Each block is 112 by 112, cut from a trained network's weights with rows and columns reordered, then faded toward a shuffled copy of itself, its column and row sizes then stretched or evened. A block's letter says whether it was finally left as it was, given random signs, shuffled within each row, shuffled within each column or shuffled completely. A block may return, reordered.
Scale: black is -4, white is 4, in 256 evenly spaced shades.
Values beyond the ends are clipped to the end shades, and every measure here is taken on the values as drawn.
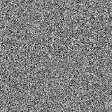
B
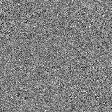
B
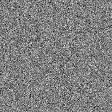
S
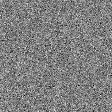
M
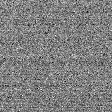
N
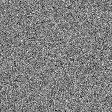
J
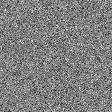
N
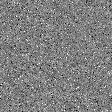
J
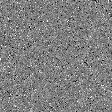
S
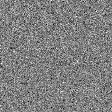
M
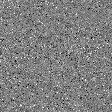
N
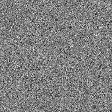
B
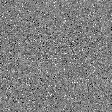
B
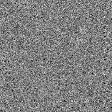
B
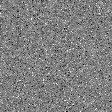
S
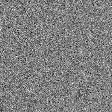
S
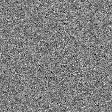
S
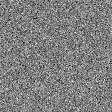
J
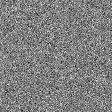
S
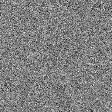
M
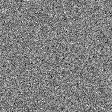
J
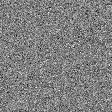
J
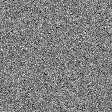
J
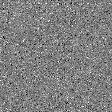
M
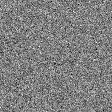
J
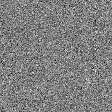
S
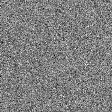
S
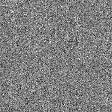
S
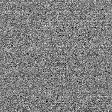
B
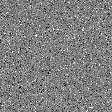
S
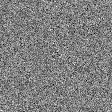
J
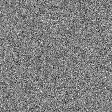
J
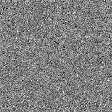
B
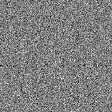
B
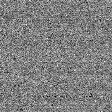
B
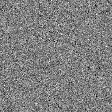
S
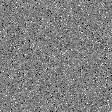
S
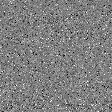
N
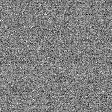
N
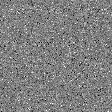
N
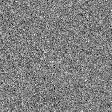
S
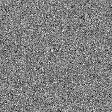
N
